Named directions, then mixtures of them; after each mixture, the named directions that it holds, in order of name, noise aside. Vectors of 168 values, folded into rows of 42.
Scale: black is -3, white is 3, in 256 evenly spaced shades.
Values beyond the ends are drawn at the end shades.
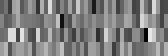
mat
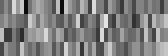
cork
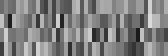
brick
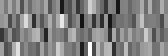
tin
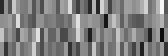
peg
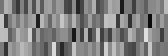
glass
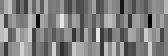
glass.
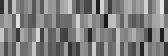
peg.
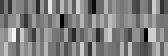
mat, tin.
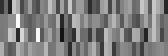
mat, peg.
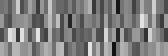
mat, tin.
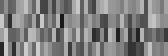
brick.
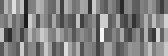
cork.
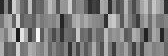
mat, peg.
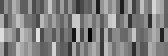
glass, mat, peg.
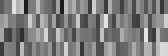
cork.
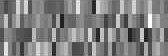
brick, glass.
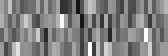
glass, tin.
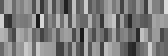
brick, glass.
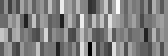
tin.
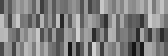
brick, peg.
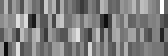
cork, peg, tin.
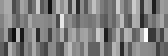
mat.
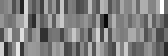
cork, peg, tin.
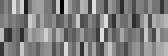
cork.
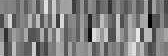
brick.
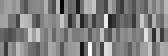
cork, glass, tin.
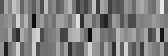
peg, tin.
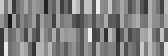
brick, peg.
